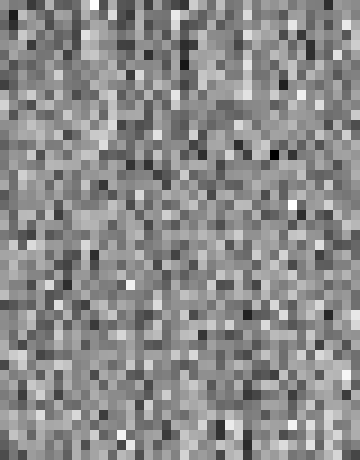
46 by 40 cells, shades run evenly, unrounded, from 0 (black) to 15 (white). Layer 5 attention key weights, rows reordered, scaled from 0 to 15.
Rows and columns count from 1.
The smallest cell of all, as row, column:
16, 31
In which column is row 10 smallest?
9
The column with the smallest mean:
17
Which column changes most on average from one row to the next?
33
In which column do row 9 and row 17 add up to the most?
23
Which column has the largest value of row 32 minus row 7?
21
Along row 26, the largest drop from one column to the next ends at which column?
11
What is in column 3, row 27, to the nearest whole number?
8
